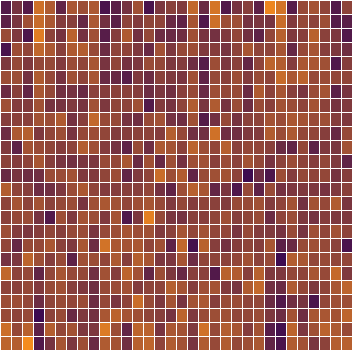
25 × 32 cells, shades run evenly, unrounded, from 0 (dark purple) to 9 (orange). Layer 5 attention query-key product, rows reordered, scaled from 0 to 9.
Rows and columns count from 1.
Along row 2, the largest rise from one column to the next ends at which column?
20
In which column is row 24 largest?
10
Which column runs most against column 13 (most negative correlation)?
26
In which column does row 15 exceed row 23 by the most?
4
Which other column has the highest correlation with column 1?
31
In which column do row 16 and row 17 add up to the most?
14
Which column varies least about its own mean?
30
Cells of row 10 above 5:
6
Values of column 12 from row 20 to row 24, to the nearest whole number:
6 5 4 5 2
